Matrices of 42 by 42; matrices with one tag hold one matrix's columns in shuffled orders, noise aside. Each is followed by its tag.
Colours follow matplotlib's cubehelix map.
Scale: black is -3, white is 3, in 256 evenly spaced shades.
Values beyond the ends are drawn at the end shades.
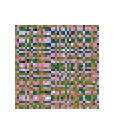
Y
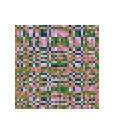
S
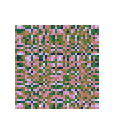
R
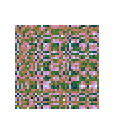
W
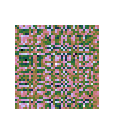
R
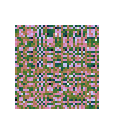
S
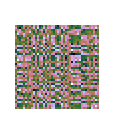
R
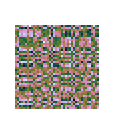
S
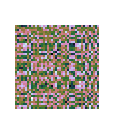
W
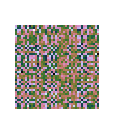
R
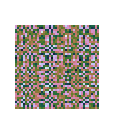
R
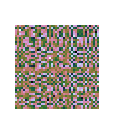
S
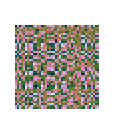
W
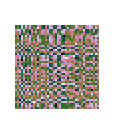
R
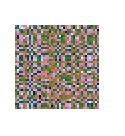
R
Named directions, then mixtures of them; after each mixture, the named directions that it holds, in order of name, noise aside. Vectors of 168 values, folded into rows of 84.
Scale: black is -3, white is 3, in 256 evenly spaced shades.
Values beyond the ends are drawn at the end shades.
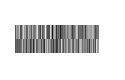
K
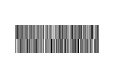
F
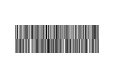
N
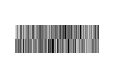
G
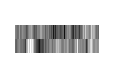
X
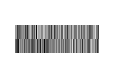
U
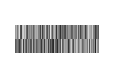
G, K.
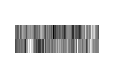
X.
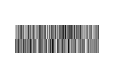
G, N.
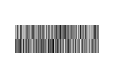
G, K, N.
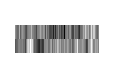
X.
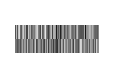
K, N.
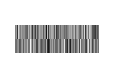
N.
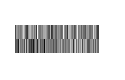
K, U.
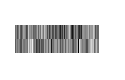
F, K, X.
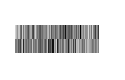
G.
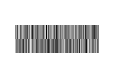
N.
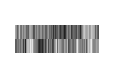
G, X.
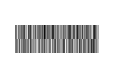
F, N, U.
